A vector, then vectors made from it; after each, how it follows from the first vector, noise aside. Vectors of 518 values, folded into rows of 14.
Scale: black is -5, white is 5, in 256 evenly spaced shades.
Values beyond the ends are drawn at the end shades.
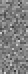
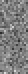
sign-scrambled.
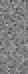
reversed, negated, shrunk.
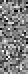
wrapped around, negated, scaled up.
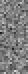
sign-scrambled.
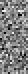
wrapped around, negated, scaled up.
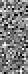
wrapped around, negated, scaled up.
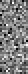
reversed, negated, scaled up.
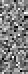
wrapped around, negated, scaled up.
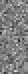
sign-scrambled.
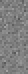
wrapped around, negated, shrunk.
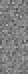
reversed, negated, shrunk.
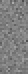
reversed, negated, shrunk.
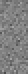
negated, shrunk.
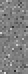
partly zeroed.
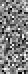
wrapped around, negated, scaled up.
